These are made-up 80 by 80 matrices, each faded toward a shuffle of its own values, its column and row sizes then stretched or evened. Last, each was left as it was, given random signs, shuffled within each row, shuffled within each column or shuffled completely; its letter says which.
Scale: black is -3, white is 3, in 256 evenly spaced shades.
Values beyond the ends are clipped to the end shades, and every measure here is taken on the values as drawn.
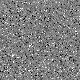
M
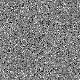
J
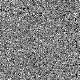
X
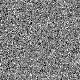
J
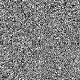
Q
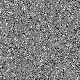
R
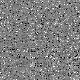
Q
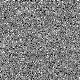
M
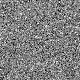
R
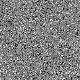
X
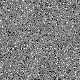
M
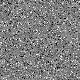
M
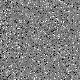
J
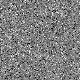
J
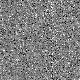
J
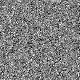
J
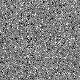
X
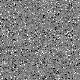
Q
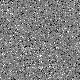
R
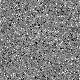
R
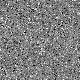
R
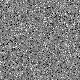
R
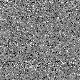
M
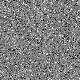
M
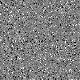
Q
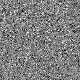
M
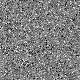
R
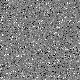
M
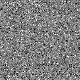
M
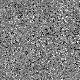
X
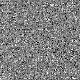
X
